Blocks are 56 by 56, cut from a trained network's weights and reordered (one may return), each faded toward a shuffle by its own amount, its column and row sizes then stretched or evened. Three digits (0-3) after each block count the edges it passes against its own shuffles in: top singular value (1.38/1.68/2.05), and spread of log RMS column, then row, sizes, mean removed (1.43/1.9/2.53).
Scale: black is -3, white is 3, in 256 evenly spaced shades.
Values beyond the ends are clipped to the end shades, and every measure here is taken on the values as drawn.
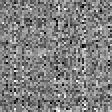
0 3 0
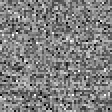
0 0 0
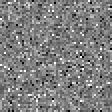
0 0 0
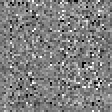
0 2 2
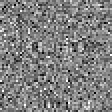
2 0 0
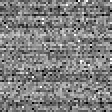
2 0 0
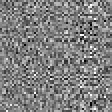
3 2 0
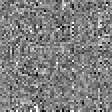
1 2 1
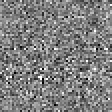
1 0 2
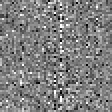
1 3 1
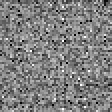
0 1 0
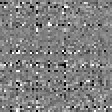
1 2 3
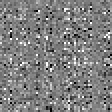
1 3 2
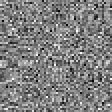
3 0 0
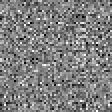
2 0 2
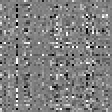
2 3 3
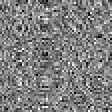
3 1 0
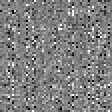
0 3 1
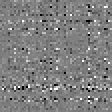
1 2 3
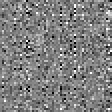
2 3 1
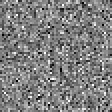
1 1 0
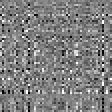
3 3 3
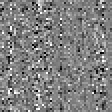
1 3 1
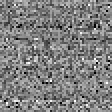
0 1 2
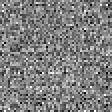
2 0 1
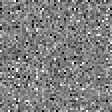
0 2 1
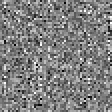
0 3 0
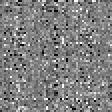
1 2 2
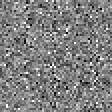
1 1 0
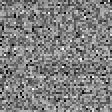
0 0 1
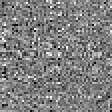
2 1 2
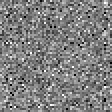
1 0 0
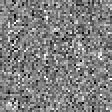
1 2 0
